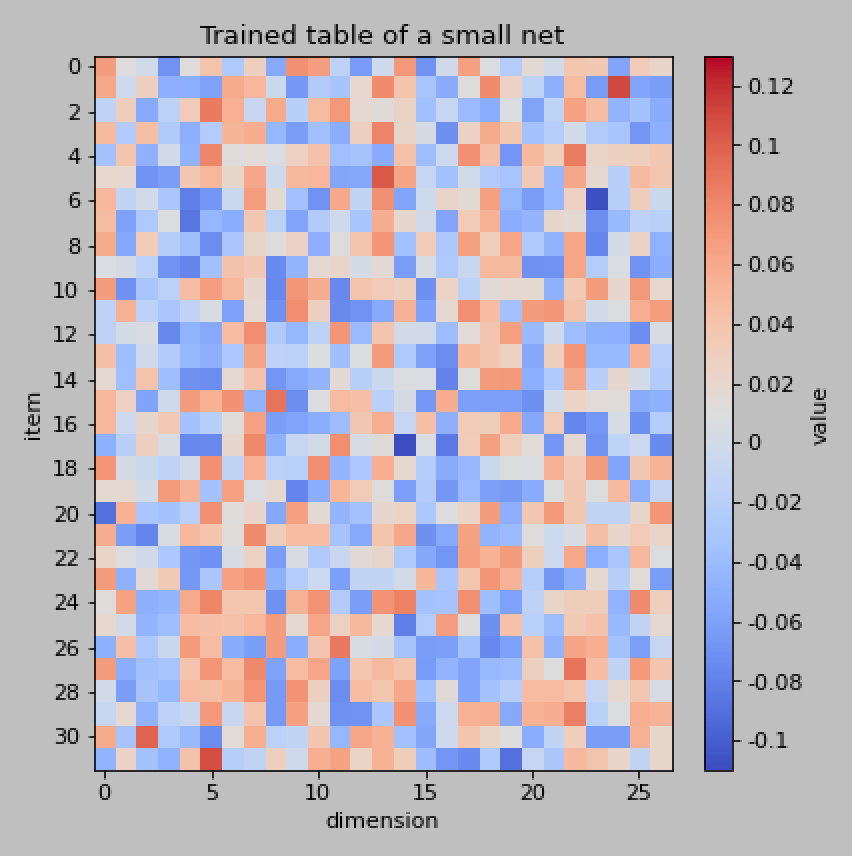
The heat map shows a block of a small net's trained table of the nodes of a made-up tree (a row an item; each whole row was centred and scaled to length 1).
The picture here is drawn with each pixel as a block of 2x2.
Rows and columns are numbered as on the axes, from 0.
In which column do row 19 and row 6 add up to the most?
11
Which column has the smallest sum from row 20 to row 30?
15
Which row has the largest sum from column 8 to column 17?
25
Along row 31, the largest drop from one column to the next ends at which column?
6
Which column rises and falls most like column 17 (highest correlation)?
18
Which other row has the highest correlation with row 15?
2
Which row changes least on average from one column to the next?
22
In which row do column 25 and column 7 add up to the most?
27
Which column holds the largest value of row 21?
7
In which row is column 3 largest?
19
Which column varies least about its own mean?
3
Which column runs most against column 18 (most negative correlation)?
4
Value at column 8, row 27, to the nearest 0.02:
-0.06
